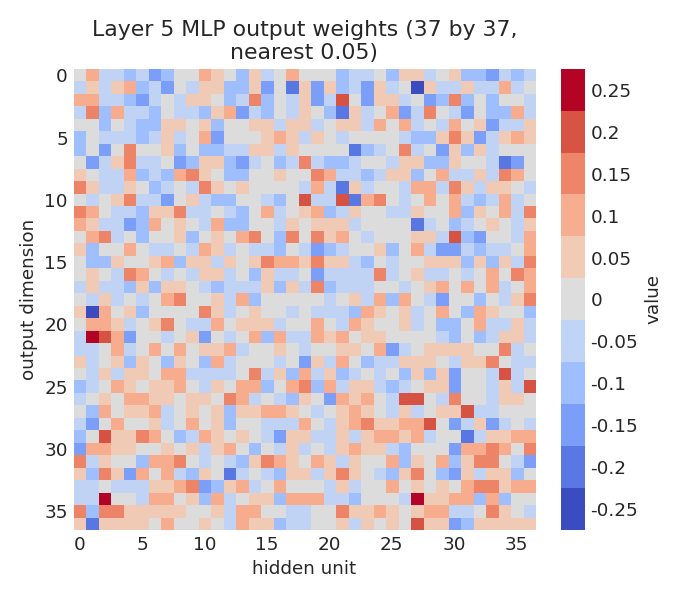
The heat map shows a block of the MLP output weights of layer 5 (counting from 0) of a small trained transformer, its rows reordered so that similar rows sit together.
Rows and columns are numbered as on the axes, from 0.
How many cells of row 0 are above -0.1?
27
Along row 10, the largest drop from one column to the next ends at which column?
22
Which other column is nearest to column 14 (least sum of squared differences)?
20
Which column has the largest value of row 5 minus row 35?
30
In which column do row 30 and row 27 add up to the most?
31
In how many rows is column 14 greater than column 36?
16
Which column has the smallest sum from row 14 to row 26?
25
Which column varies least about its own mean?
24
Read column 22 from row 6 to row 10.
-0.2 -0.05 -0.05 0.05 -0.2
